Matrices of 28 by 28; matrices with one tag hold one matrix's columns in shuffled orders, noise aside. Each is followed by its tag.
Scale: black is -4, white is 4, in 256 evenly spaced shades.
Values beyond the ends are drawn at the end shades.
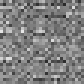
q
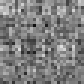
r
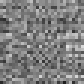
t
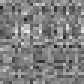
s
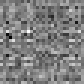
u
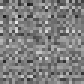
q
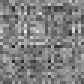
s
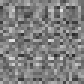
u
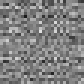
q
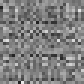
u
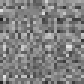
t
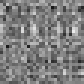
s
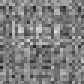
s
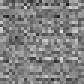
q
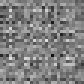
u
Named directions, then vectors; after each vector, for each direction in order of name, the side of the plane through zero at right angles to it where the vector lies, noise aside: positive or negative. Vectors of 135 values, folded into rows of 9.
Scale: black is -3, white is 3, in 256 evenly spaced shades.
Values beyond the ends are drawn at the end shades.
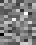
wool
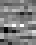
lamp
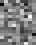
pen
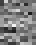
positive, positive, positive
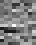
positive, positive, positive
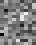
negative, positive, positive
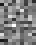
positive, positive, negative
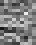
positive, positive, positive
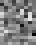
negative, positive, negative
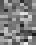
negative, positive, positive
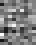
positive, positive, negative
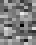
negative, positive, positive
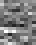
negative, negative, negative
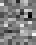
positive, negative, positive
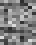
positive, positive, positive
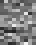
positive, positive, positive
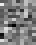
negative, negative, positive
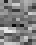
negative, negative, negative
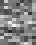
positive, positive, positive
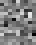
negative, positive, negative
